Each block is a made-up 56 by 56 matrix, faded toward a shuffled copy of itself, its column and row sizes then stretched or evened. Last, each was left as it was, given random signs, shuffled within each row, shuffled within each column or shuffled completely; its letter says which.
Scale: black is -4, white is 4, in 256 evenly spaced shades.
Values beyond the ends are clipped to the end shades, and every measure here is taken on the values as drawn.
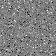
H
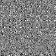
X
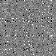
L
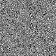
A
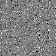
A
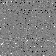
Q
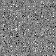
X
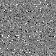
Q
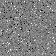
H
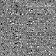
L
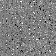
A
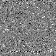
Q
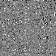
X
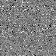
Q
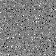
Q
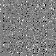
L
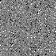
A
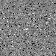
Q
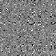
L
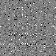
L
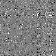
X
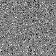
Q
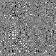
L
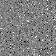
A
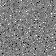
H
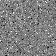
H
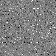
Q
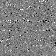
Q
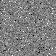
H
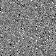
A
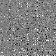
X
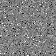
Q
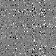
L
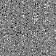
A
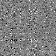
X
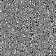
A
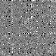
L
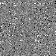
X
